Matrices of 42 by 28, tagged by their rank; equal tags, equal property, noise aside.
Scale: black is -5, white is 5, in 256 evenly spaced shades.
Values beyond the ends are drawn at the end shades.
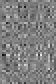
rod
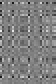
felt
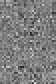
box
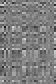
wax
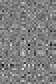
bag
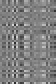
felt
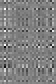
felt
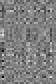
rod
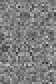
box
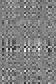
wax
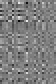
wax
